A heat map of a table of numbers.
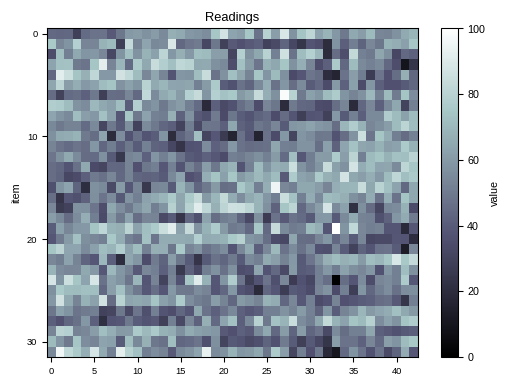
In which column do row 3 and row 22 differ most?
41
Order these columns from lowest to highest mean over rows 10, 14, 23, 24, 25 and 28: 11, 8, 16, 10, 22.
11, 22, 10, 16, 8
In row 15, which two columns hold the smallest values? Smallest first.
4, 11
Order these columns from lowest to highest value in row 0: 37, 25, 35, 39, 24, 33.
24, 39, 33, 35, 37, 25
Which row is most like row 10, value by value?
27
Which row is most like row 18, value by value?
23
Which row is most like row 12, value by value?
22
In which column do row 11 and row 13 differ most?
28
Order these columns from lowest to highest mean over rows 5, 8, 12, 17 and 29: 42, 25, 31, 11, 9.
31, 42, 25, 9, 11
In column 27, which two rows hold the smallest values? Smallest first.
7, 25
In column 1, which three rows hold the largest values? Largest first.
31, 4, 26
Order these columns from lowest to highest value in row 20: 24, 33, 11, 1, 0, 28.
0, 33, 1, 24, 28, 11
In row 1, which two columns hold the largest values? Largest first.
14, 9
